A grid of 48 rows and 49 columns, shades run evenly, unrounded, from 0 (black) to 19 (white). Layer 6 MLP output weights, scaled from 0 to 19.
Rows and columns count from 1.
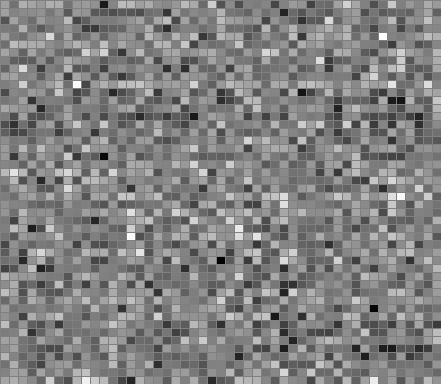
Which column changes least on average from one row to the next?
13
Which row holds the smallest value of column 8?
10
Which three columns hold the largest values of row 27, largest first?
15, 20, 44
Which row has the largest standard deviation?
48
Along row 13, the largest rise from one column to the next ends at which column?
46
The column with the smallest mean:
19
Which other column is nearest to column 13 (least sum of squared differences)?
1
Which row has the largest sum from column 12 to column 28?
11
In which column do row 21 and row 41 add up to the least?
7
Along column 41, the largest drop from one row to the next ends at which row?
45
